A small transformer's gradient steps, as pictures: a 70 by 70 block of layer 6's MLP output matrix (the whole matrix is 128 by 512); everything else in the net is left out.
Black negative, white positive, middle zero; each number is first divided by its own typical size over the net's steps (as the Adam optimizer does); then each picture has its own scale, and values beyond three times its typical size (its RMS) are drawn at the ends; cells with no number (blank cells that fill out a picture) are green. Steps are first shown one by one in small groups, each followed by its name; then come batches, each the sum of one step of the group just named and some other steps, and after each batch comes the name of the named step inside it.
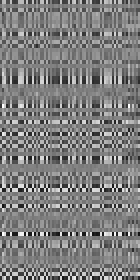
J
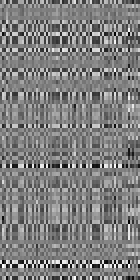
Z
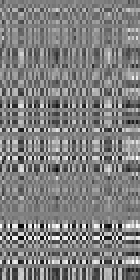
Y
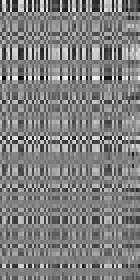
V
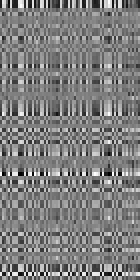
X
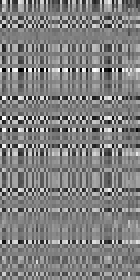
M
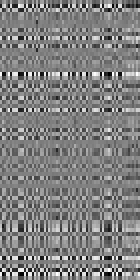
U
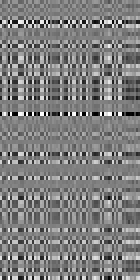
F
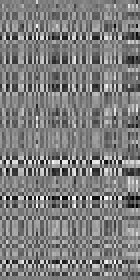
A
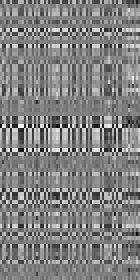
Y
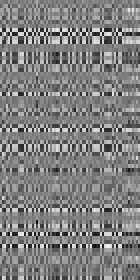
Y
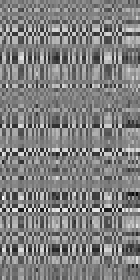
Y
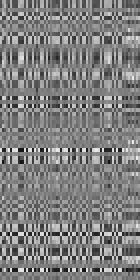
Y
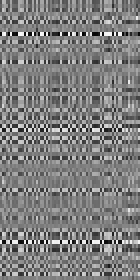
J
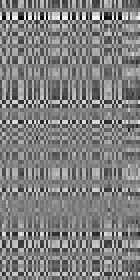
J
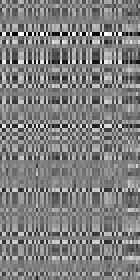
J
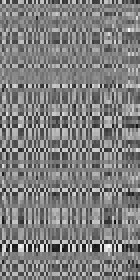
Z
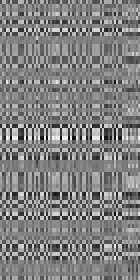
A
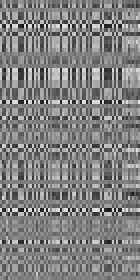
M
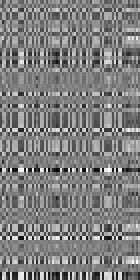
Y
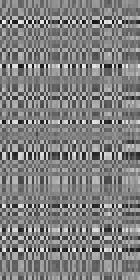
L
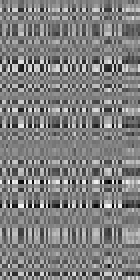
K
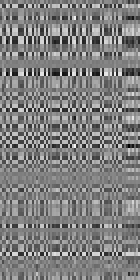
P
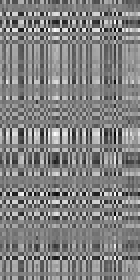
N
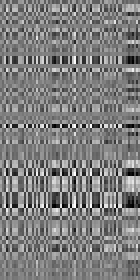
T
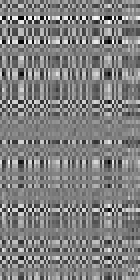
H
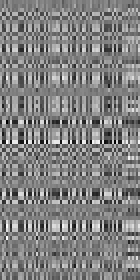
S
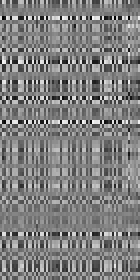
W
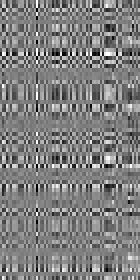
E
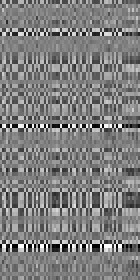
T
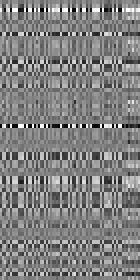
K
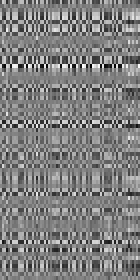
W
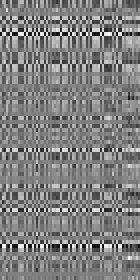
E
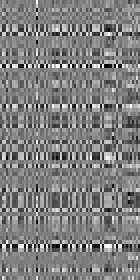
E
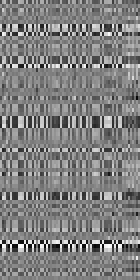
S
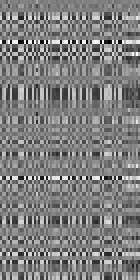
H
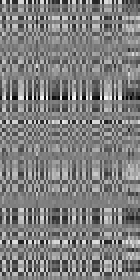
W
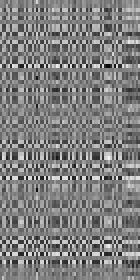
E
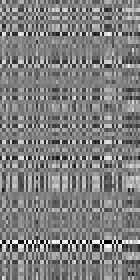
E
